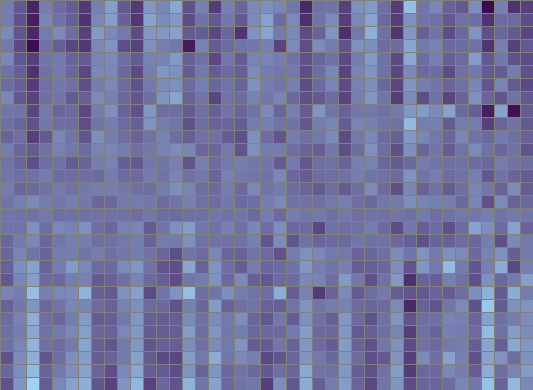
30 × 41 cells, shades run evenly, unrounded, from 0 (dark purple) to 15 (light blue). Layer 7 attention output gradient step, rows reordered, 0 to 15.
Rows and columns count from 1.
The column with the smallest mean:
31
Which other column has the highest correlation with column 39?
33
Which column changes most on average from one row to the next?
40
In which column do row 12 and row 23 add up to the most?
15
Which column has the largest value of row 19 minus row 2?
3
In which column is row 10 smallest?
38
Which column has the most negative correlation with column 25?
22
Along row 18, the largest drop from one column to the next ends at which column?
41
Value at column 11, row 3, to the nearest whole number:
5
